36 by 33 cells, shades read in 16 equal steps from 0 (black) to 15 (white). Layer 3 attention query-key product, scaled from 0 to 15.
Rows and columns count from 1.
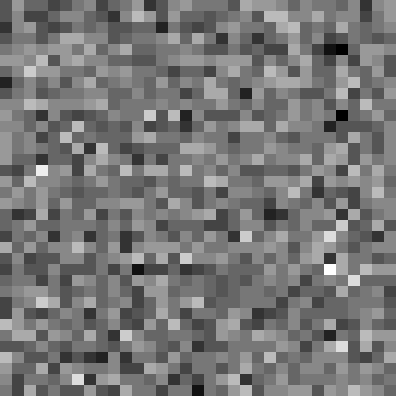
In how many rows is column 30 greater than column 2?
9
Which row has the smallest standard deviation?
10
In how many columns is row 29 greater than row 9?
13
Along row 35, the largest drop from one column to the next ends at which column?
8
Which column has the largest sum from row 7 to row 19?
3
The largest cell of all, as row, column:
25, 28
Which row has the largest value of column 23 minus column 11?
33
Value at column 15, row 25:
6
